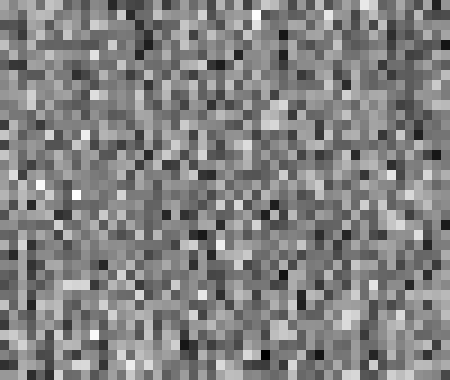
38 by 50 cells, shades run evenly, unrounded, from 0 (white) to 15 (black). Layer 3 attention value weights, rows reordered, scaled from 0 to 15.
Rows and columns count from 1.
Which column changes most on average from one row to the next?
1
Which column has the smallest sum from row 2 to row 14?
37
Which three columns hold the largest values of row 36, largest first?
30, 36, 42
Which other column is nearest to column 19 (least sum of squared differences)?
35
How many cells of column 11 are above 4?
34
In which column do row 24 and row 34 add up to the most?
23
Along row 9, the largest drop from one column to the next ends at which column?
40
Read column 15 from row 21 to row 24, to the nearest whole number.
7 9 5 9
